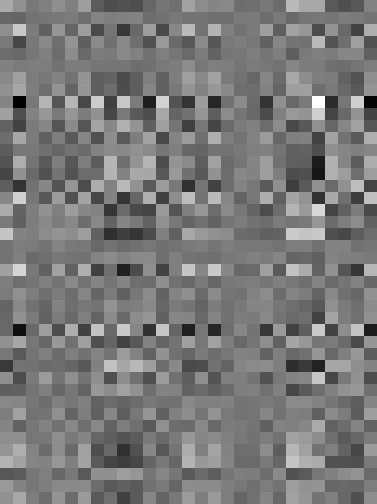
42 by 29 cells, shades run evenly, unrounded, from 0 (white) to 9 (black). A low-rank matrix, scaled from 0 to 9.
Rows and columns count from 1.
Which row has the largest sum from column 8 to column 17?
20
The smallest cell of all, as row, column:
9, 25
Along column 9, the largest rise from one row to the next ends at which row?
32
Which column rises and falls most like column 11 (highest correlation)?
27
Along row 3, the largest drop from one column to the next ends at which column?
29
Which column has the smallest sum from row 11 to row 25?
2
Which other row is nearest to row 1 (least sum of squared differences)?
39
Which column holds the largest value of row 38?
10
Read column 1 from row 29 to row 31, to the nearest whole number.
4 5 7
